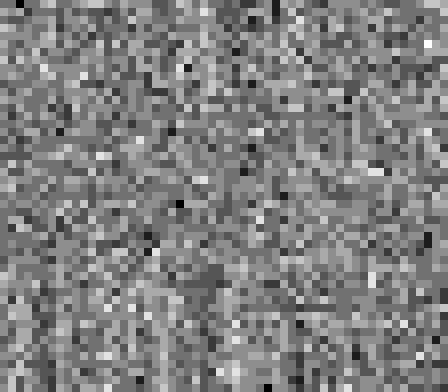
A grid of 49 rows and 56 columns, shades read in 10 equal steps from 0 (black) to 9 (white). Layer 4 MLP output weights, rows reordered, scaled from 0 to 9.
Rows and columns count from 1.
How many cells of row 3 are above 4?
25
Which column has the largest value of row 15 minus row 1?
3
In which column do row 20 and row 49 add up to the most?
14
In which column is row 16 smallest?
17
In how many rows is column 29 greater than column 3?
17
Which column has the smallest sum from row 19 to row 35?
54
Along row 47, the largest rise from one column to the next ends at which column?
28
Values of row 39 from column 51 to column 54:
4 3 4 5
